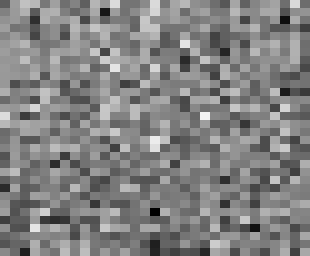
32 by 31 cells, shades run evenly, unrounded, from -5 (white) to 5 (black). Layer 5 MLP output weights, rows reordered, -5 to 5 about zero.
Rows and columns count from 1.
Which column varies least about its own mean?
20
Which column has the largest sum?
23
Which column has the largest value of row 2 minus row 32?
11
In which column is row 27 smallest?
5
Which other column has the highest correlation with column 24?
3
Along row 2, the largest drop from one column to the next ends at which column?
12
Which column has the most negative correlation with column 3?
22
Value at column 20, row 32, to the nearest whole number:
2
